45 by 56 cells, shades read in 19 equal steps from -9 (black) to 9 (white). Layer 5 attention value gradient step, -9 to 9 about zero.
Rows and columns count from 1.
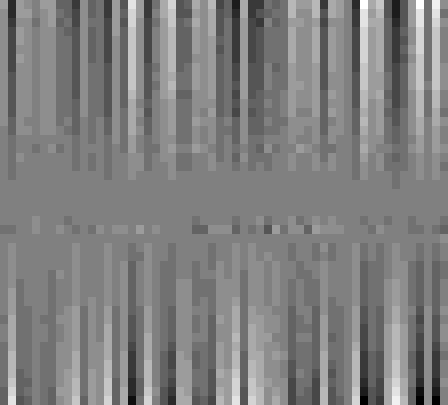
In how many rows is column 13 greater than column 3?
15
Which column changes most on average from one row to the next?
56
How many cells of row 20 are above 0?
5
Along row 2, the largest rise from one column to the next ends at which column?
46
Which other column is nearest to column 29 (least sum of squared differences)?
9
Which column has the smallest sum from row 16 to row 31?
30
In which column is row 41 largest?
50
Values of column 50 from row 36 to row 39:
3 4 4 4
